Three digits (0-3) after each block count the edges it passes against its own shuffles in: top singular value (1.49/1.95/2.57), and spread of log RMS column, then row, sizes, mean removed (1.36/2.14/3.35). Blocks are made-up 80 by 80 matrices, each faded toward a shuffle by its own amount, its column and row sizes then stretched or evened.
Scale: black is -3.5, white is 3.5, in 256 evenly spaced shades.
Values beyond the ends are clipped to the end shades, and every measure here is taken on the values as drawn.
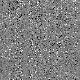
0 2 1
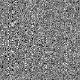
1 2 1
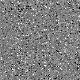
0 1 1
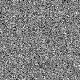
1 0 0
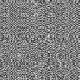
3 2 0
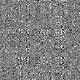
2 2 1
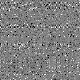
2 0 2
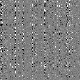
2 3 1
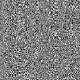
2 2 0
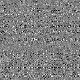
2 0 2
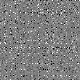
1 2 2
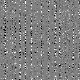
1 3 1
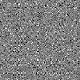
2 1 1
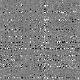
1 2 2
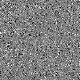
0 1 1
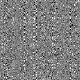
2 2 0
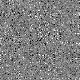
1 1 1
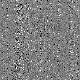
1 2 0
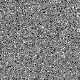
0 0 1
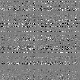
1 2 3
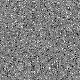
1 0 0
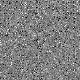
1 1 1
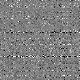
2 1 2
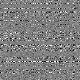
2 1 3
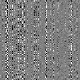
3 3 0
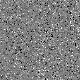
0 1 0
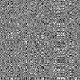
3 2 1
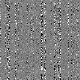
0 3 1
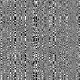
3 3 1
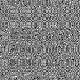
3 0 0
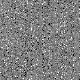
0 2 0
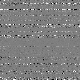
1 0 3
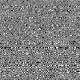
2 0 2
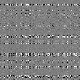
3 2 3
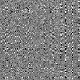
3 2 1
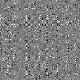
2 2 1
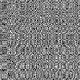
3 1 1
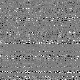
2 1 3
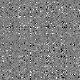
0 2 2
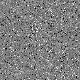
0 1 0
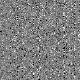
1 2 0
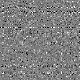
2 1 2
